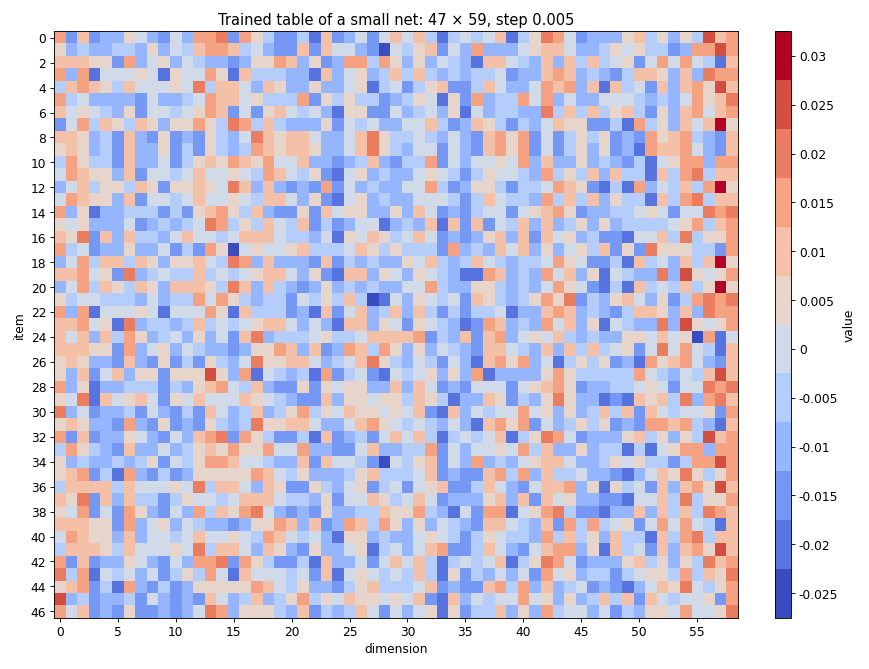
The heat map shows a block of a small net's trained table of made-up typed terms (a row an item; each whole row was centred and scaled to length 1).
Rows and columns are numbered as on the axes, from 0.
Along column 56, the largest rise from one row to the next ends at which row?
32
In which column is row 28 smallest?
3
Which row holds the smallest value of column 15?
17
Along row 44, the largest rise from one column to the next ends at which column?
6
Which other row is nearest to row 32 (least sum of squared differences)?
0
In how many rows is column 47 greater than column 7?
20
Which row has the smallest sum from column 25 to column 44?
15
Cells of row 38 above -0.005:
31
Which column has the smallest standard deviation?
58
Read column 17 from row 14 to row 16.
0.01 -0.005 0.01
